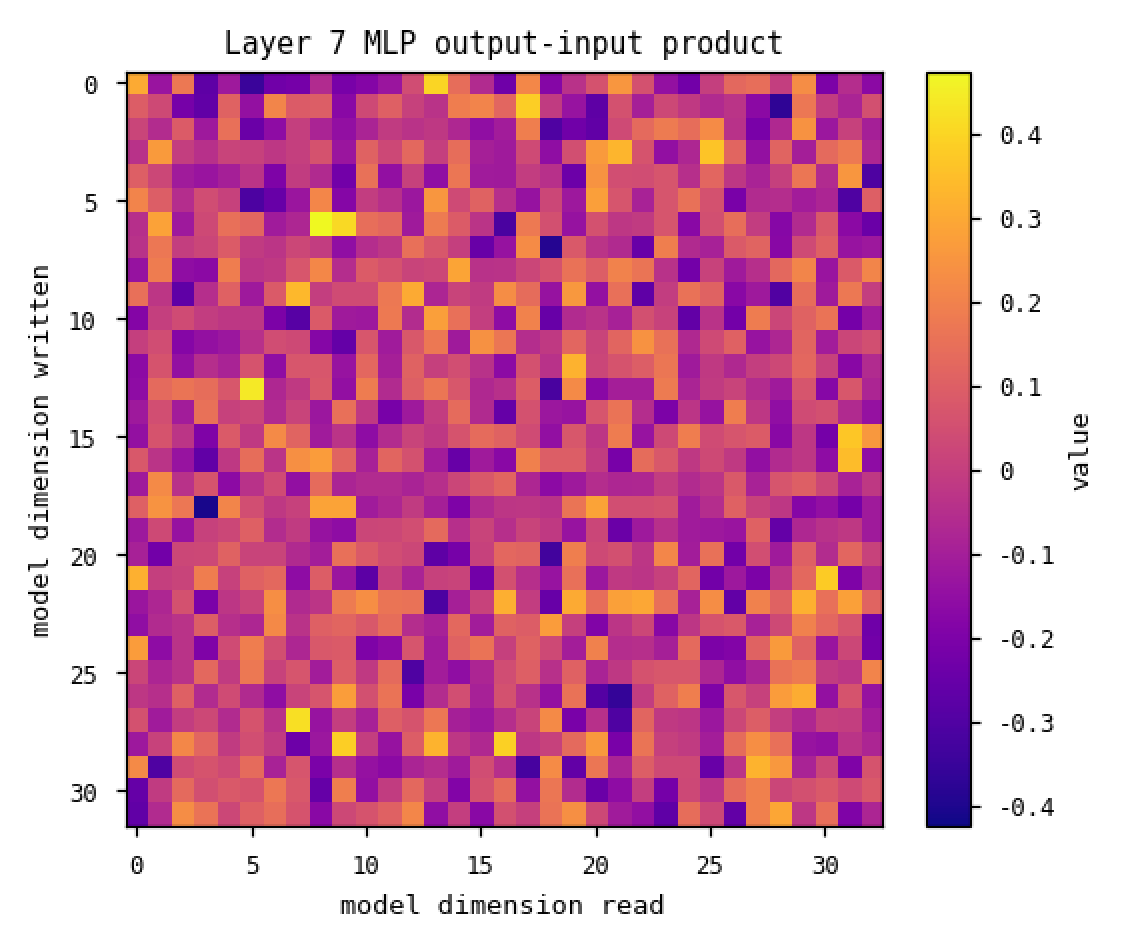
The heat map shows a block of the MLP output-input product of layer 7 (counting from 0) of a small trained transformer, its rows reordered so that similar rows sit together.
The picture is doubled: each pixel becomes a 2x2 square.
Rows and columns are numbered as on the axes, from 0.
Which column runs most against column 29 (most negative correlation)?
20
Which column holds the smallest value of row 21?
10
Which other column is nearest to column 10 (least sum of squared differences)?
25
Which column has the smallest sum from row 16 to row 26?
13
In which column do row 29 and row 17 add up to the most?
28
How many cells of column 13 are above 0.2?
4
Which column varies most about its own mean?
9
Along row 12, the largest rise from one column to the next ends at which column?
19
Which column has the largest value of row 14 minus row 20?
26
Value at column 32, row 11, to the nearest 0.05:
0.05
